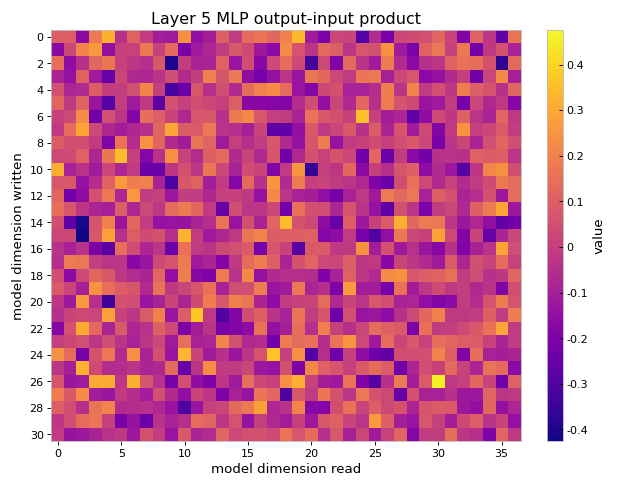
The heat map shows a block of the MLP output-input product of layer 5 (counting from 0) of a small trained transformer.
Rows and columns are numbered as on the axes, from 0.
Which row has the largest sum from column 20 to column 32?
23
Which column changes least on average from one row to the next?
31
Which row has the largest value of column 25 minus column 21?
28
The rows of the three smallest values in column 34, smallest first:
15, 30, 14
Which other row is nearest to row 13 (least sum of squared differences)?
17
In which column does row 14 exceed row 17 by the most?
18
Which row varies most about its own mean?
26
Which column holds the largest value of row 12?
6
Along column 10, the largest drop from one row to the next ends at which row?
25
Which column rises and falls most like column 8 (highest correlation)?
32
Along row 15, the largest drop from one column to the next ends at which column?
2
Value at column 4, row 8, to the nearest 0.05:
-0.2
